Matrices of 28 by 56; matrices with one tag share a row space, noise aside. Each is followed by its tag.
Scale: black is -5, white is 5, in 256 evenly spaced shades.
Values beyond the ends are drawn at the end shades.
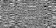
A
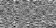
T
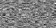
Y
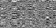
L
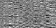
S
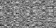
T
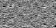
Y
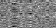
L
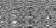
L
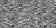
Y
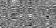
L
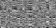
L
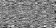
Y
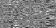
S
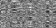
L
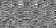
Y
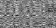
T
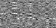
L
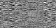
A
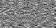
Y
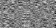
Y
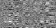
S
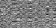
L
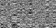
L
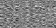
T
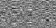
L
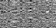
L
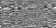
A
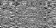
A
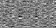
Y
